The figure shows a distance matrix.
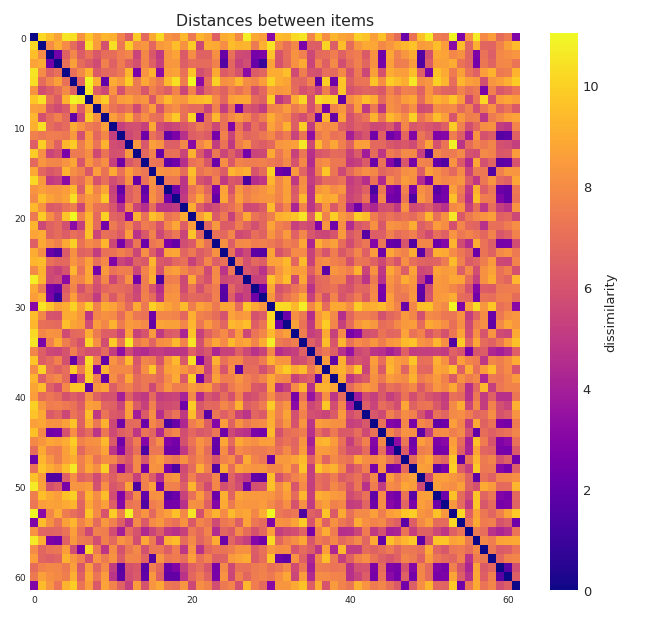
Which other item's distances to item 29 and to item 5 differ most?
3
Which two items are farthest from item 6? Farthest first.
7, 39
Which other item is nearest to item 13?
50
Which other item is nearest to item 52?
14
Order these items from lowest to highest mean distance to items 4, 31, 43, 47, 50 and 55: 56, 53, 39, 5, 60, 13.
13, 60, 39, 56, 53, 5
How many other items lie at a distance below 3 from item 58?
3
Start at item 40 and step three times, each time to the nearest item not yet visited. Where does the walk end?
19
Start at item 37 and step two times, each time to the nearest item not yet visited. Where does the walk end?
8
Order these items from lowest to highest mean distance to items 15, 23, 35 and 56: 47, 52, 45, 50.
45, 52, 50, 47
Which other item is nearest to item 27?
16
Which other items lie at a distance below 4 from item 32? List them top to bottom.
15, 31, 58
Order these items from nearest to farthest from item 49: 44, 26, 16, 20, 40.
44, 16, 26, 40, 20
